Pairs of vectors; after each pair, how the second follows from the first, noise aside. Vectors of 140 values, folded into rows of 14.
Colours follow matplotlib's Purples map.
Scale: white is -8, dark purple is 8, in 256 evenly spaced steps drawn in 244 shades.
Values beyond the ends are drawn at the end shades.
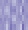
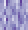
reversed, negated, scaled up.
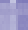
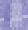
wrapped around, negated.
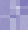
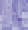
wrapped around, negated.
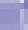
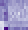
reversed, negated, scaled up.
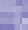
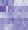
reversed, negated, scaled up.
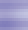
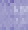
wrapped around, negated, partly zeroed.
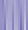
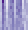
reversed, negated, scaled up.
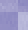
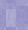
wrapped around, shrunk.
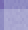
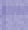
wrapped around, shrunk.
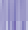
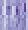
wrapped around, negated, scaled up.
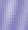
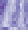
wrapped around, negated, scaled up.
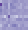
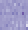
reversed, negated, partly zeroed.
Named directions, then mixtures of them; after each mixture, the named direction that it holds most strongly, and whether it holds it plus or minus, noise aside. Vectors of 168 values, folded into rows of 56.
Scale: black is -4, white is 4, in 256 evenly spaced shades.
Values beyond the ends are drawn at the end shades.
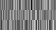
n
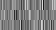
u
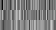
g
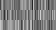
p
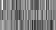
g, minus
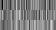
g, plus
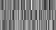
n, minus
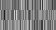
u, minus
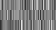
p, minus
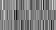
u, plus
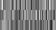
g, minus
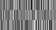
n, plus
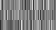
p, minus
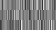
u, minus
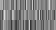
g, minus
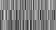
p, minus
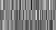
g, minus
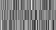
n, minus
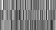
g, minus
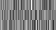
n, minus
